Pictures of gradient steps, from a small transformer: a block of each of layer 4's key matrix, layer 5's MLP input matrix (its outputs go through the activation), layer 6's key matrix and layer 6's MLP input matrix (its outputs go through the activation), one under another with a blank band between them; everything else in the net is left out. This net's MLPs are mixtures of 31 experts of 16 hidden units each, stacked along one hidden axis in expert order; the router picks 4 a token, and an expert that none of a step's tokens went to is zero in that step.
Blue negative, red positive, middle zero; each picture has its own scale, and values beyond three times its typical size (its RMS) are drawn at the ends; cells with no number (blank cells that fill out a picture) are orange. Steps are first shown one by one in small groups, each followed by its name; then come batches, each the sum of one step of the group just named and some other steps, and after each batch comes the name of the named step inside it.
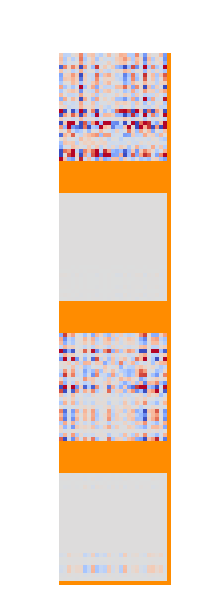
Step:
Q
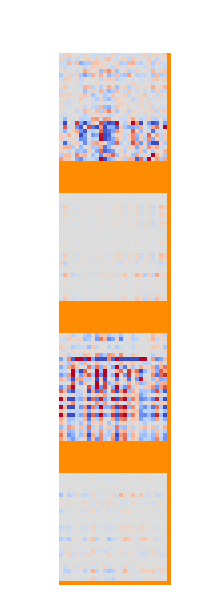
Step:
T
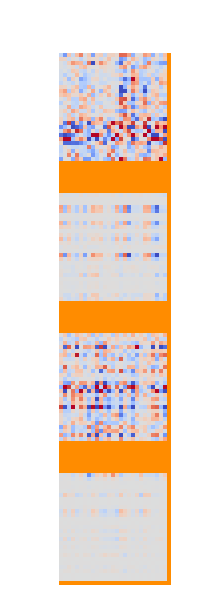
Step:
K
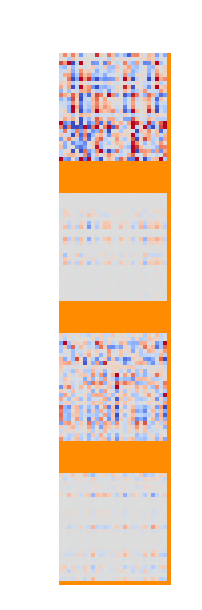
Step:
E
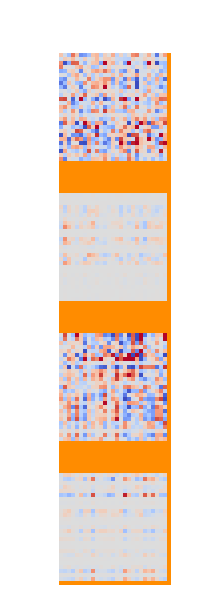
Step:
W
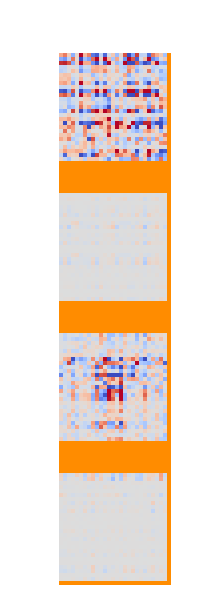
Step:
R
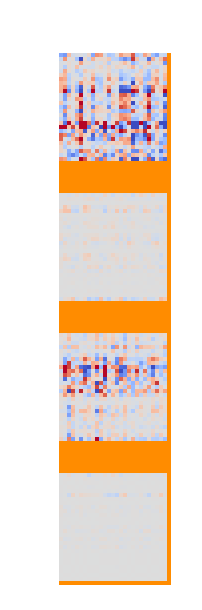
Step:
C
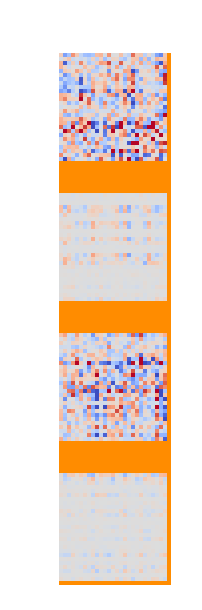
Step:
W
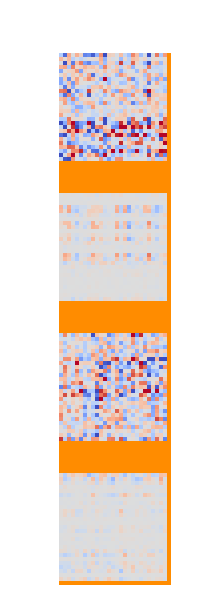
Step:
W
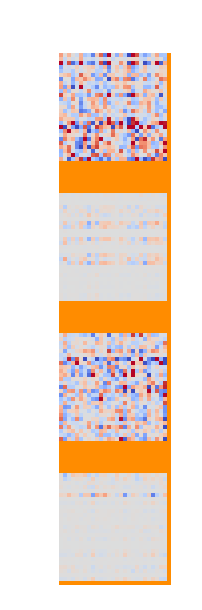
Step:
E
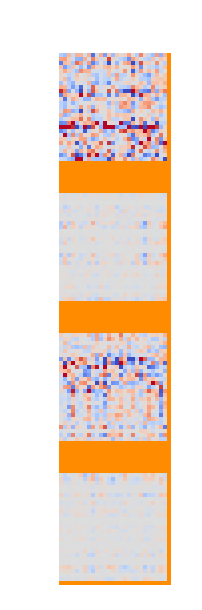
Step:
C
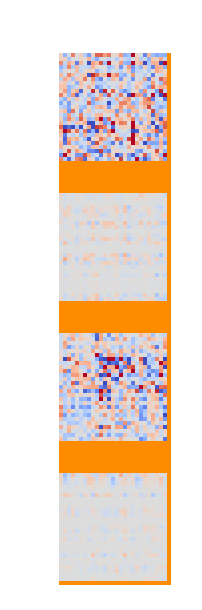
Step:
E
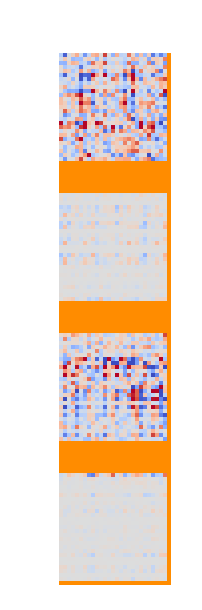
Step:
C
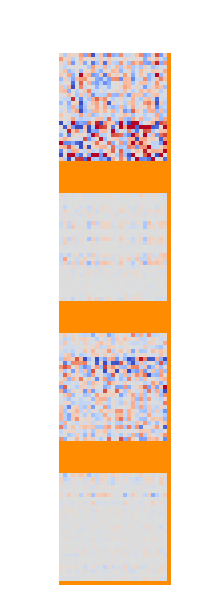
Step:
E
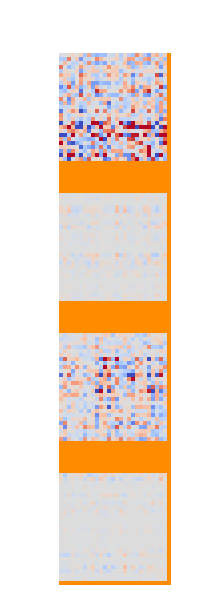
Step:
R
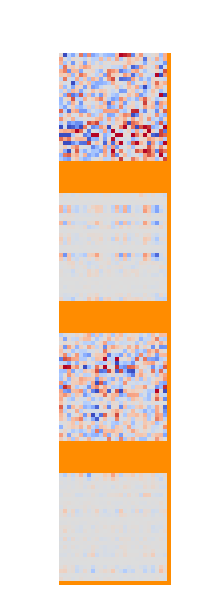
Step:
K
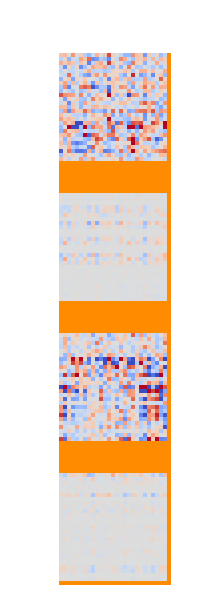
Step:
E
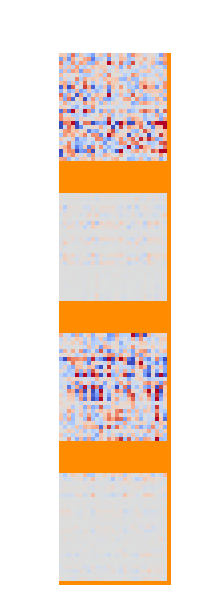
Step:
W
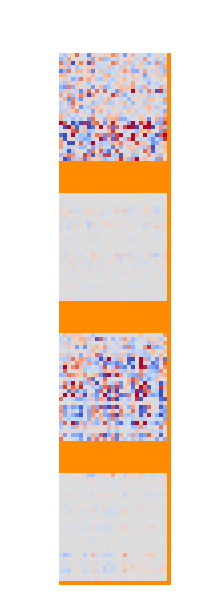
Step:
E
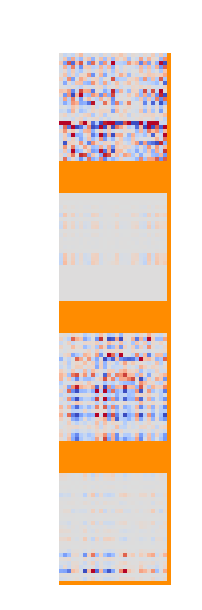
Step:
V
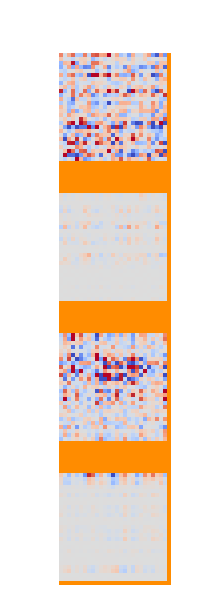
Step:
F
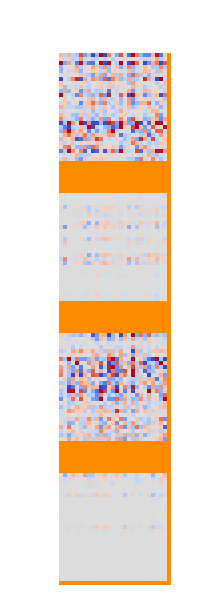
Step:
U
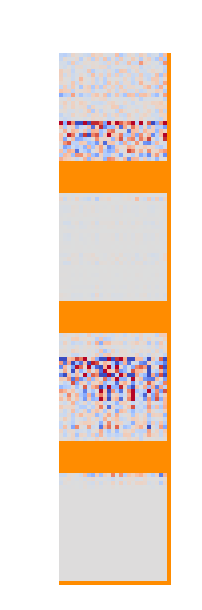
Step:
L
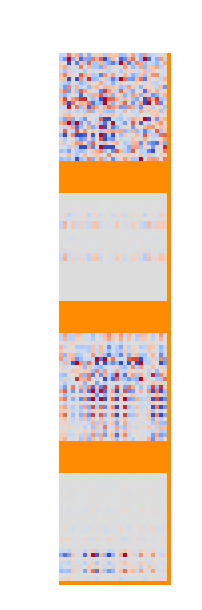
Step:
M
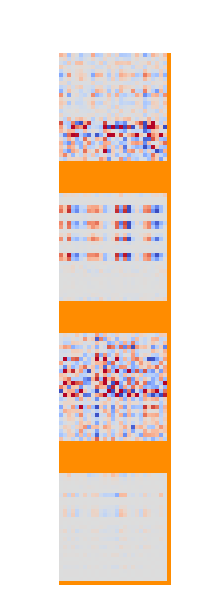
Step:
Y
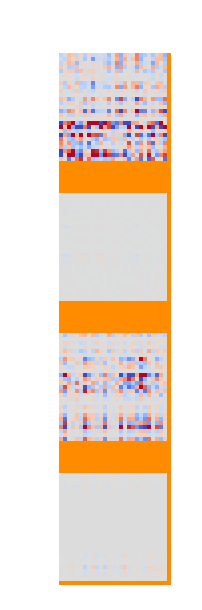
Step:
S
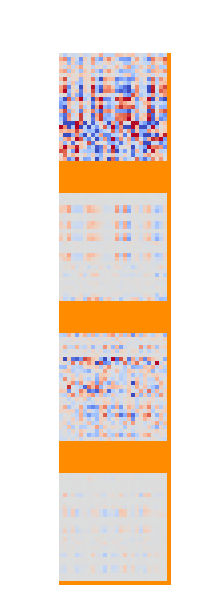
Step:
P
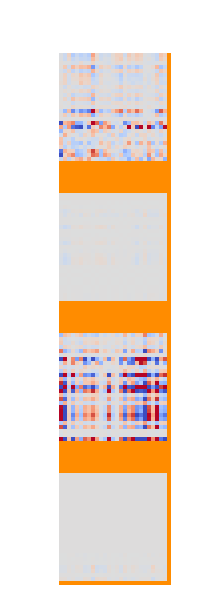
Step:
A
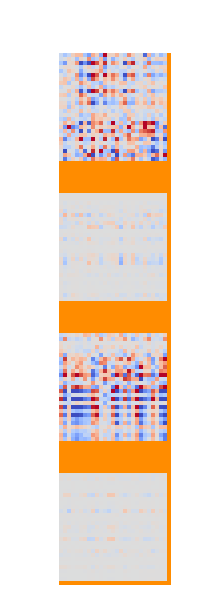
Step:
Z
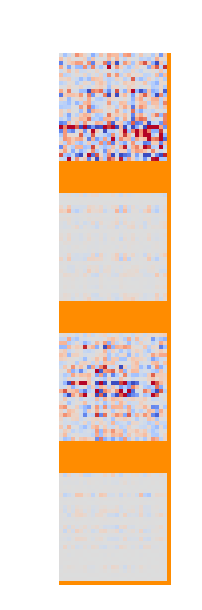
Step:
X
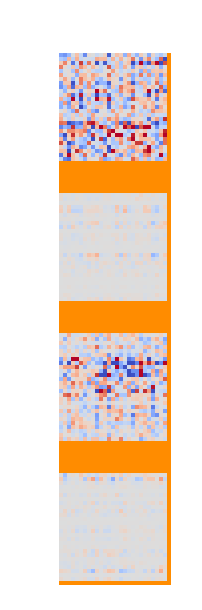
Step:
L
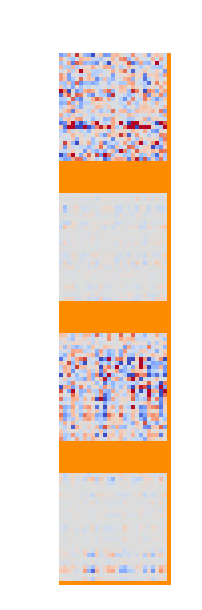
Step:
L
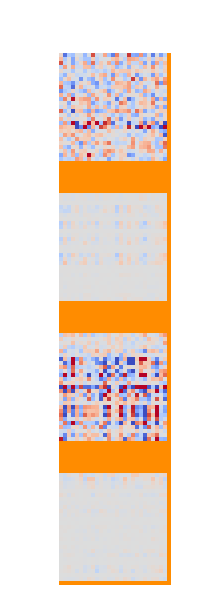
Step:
A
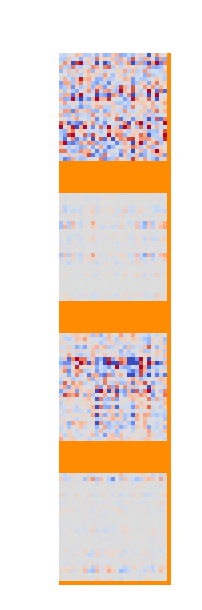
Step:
L
